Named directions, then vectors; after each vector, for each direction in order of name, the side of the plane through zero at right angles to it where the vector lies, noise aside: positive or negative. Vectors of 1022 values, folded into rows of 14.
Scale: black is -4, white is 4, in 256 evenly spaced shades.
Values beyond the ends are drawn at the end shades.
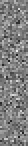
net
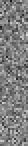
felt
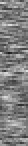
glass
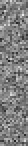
negative, positive, positive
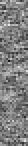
negative, positive, positive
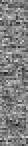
negative, negative, positive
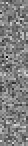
positive, positive, negative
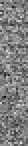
negative, negative, negative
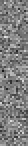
negative, positive, negative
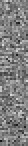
negative, negative, positive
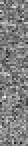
positive, positive, positive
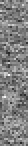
positive, positive, positive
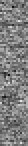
negative, negative, negative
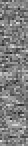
positive, positive, negative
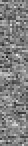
positive, positive, negative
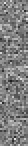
negative, positive, negative
